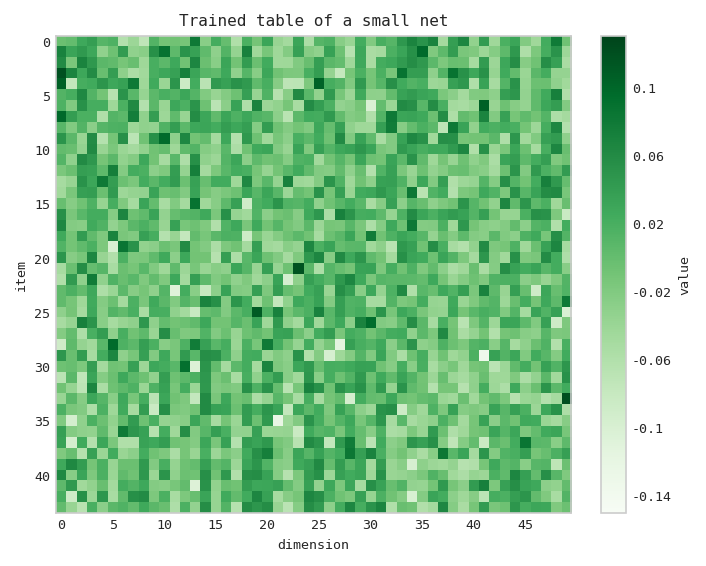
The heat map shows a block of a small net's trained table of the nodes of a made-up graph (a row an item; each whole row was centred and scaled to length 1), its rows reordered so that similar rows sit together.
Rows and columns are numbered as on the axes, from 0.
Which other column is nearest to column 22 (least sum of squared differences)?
40
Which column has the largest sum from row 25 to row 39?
14
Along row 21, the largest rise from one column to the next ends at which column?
23
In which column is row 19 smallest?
5
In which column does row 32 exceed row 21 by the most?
25
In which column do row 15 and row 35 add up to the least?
1
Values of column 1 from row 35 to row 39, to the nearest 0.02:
-0.1 -0.02 -0.1 0 0.06
